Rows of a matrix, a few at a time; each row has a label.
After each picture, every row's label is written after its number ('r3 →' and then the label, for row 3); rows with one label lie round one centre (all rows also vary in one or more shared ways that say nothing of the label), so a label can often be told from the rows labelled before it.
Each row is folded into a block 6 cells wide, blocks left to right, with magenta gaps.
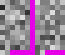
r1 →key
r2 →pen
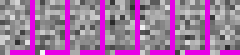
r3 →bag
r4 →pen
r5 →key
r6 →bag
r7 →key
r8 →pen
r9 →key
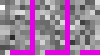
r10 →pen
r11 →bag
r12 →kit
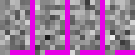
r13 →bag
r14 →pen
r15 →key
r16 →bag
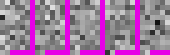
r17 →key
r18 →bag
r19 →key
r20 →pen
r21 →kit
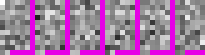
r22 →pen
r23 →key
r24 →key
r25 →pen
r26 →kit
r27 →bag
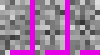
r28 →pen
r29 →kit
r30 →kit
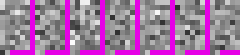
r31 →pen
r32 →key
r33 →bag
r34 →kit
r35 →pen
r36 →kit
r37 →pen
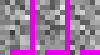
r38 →kit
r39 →kit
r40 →kit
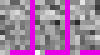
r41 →key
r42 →key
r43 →bag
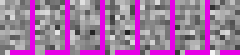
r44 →pen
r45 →key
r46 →bag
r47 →bag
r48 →pen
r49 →pen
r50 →key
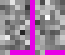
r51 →bag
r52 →bag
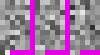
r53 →pen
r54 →kit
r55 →key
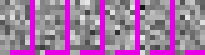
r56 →bag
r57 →pen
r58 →bag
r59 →kit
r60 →key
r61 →bag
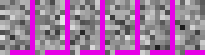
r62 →key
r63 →kit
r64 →kit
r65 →kit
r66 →key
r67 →bag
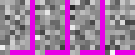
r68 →kit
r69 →key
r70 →key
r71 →pen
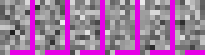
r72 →kit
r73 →bag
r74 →pen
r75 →pen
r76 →pen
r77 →bag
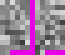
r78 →bag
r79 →pen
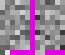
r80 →pen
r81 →key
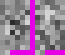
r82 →kit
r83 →key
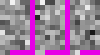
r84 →bag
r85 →key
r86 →bag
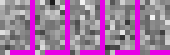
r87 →pen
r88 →key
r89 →bag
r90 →pen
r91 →bag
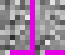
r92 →pen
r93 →pen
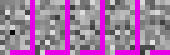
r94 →kit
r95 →pen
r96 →key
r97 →key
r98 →pen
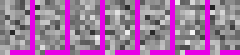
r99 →kit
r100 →key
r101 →bag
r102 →key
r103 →kit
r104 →pen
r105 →key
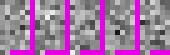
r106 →kit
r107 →pen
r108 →key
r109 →kit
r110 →bag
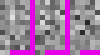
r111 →key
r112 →kit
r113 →kit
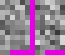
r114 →bag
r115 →bag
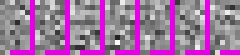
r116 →kit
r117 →bag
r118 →pen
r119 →pen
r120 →bag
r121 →kit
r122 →pen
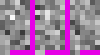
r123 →bag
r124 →key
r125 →bag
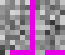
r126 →pen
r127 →kit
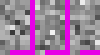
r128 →kit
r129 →pen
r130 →bag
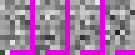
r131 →pen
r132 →pen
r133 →pen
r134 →kit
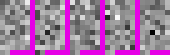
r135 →kit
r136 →kit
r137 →bag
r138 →key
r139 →kit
